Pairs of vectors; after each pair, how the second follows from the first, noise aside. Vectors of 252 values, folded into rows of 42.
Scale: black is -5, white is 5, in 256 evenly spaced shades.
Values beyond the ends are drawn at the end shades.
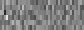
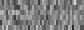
wrapped around.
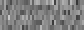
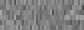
wrapped around, shrunk.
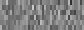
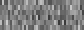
wrapped around.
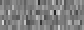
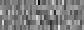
copied.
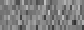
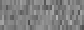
wrapped around, shrunk.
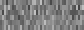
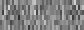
copied.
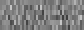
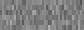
wrapped around, shrunk.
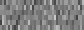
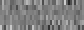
reversed, partly zeroed.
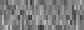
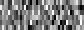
wrapped around, scaled up.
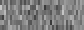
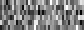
wrapped around, scaled up.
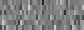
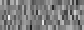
wrapped around.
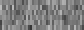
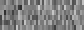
wrapped around.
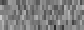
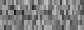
wrapped around.
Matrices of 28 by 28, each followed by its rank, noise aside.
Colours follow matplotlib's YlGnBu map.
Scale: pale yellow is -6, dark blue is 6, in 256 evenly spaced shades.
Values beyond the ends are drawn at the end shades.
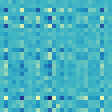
one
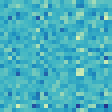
three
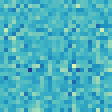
five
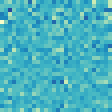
four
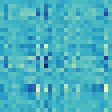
two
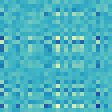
one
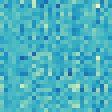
four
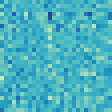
five
